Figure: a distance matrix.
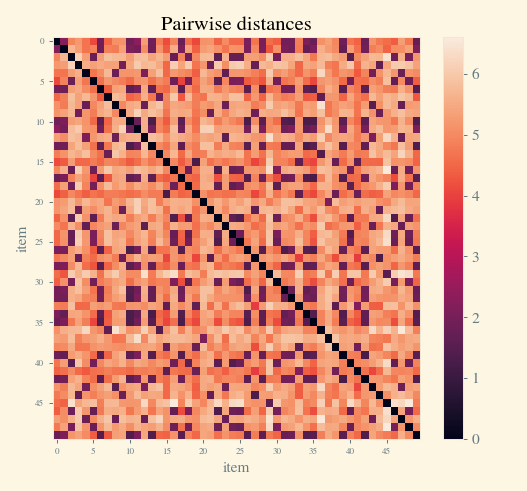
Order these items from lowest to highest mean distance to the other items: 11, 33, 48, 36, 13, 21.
13, 11, 48, 33, 21, 36
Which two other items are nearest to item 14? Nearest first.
36, 7
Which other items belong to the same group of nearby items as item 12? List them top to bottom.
4, 8, 23, 43, 47
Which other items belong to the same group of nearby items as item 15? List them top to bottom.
19, 33, 38, 41
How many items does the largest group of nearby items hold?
16
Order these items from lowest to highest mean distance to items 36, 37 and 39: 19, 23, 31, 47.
31, 19, 23, 47
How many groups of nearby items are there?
8
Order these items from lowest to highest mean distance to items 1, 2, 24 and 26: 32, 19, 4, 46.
46, 32, 19, 4
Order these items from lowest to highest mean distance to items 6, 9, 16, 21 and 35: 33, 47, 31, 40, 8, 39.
39, 31, 40, 33, 8, 47
